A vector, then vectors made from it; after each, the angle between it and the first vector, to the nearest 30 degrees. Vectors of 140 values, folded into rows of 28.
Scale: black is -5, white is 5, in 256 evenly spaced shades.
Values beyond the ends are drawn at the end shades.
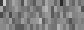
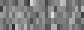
120 degrees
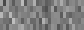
150 degrees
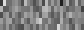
30 degrees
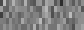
30 degrees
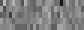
30 degrees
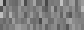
150 degrees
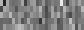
150 degrees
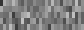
60 degrees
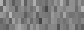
150 degrees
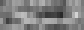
90 degrees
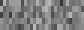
30 degrees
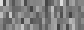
150 degrees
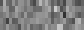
60 degrees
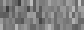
90 degrees
